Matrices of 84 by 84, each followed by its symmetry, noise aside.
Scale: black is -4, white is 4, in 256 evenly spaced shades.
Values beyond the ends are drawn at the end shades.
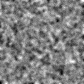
antisymmetric.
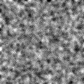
antisymmetric.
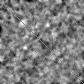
symmetric.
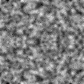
mirrored top to bottom.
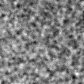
antisymmetric.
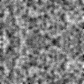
mirrored top to bottom.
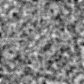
symmetric.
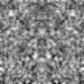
mirrored left to right.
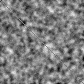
symmetric.
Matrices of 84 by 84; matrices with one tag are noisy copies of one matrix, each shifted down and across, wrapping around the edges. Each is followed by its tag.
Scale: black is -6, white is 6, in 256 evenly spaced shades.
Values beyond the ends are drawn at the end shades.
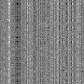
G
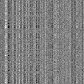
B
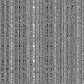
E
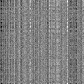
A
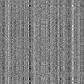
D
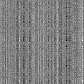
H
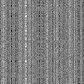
E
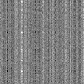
E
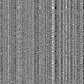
B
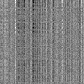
A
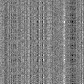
G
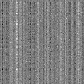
E
